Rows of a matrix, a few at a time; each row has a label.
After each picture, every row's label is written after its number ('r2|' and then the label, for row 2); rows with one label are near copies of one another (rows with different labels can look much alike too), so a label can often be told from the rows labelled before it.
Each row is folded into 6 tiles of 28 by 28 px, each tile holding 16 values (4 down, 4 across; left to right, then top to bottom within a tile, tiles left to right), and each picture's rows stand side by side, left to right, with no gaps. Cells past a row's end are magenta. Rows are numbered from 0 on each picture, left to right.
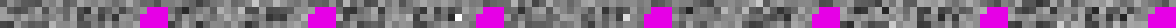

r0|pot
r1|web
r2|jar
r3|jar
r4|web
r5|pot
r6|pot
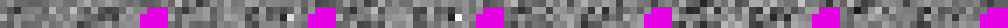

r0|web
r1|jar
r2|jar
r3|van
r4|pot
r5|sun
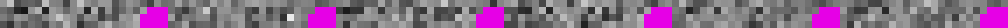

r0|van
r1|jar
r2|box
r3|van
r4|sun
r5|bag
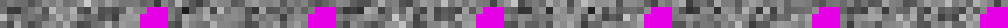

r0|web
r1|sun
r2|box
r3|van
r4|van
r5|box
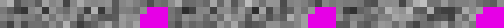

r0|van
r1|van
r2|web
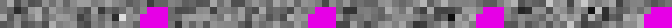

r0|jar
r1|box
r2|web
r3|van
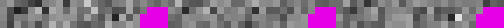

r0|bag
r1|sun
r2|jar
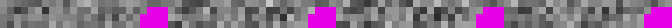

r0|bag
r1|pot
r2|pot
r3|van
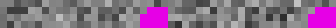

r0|box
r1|pot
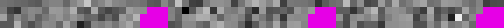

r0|web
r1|sun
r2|jar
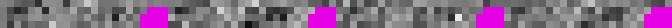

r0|bag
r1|web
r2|jar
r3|web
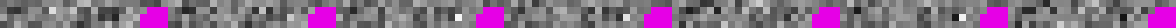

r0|web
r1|van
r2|jar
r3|jar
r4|bag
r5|jar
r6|bag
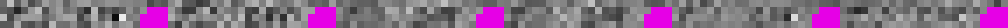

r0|jar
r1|pot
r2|web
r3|web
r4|jar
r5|box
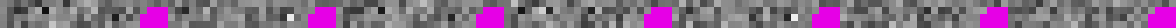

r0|bag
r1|jar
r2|bag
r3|sun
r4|jar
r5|pot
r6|box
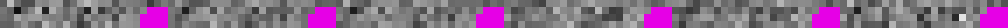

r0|sun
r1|sun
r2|sun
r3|web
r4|box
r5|jar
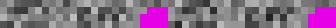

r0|pot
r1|pot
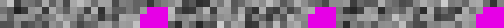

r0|van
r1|pot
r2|box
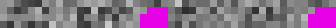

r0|pot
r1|van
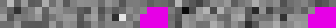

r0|jar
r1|sun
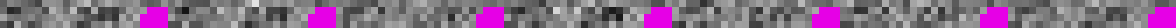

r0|web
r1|web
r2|bag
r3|web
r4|pot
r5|van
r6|web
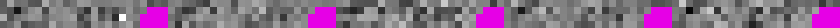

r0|jar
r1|bag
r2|box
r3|sun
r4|sun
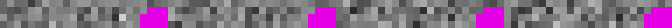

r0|jar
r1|pot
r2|sun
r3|bag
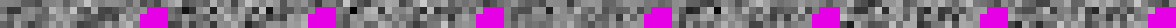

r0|web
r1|van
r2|sun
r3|bag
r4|bag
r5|pot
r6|pot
